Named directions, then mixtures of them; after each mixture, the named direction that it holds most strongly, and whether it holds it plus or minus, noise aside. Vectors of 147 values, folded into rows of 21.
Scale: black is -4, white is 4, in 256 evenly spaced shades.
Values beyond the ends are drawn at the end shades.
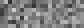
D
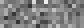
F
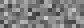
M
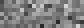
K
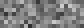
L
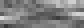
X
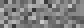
M, minus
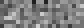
F, minus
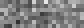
F, plus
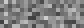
M, plus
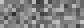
F, plus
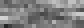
X, plus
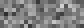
L, plus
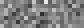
F, plus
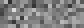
D, plus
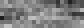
X, minus
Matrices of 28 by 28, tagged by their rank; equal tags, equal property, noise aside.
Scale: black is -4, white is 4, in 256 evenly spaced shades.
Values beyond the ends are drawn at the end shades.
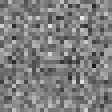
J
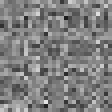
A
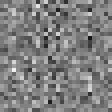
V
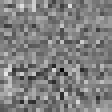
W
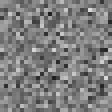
J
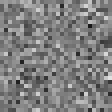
J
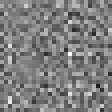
W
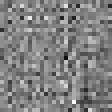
A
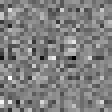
V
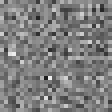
W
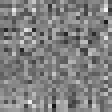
V
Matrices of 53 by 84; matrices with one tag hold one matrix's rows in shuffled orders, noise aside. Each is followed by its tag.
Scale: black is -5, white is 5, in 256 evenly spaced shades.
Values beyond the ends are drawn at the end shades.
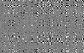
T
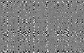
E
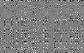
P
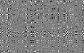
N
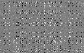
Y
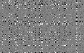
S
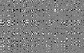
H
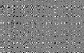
H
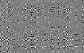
N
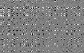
H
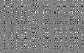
P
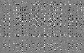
Y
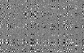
N
